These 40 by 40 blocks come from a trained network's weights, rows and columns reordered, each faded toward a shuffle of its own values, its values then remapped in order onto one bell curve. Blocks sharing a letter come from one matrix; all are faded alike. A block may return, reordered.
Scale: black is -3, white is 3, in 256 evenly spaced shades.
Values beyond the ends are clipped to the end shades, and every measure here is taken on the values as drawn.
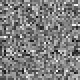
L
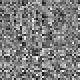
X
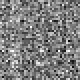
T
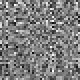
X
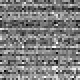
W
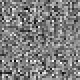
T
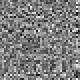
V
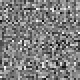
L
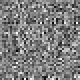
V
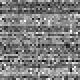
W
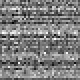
W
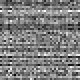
W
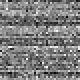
W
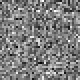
L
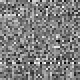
T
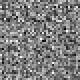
L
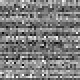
W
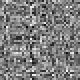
X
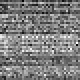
W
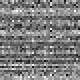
W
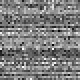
W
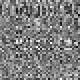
X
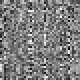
X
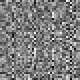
X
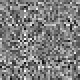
V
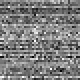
W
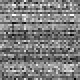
W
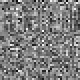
V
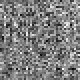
T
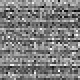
W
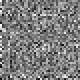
V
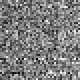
T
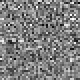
L
